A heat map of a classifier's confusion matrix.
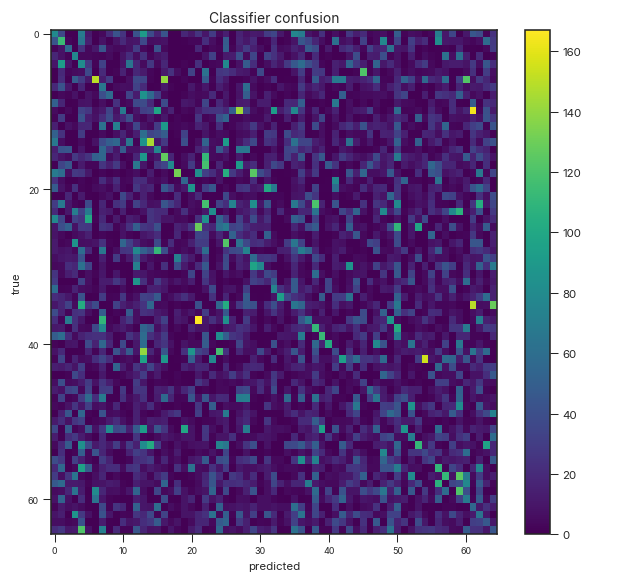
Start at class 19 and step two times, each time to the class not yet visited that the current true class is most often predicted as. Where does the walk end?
13
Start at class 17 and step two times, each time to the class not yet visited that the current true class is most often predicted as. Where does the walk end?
38
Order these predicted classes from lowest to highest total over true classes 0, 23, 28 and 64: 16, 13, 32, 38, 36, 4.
32, 16, 38, 13, 36, 4
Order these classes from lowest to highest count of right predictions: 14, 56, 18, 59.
56, 59, 18, 14
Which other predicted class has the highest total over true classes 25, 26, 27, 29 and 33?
50
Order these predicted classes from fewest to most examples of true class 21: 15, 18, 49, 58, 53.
15, 53, 18, 58, 49
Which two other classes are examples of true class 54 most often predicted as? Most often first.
48, 60
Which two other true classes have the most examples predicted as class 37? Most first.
58, 28
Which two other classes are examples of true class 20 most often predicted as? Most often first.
31, 32
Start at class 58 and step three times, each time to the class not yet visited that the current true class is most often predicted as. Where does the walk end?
1
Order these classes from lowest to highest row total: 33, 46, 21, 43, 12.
21, 33, 43, 46, 12
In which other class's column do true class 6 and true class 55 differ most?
16
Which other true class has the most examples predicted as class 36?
55
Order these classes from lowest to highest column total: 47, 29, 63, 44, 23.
23, 44, 47, 63, 29
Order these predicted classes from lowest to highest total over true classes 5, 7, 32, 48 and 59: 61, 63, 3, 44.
61, 63, 3, 44
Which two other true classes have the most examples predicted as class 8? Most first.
51, 14
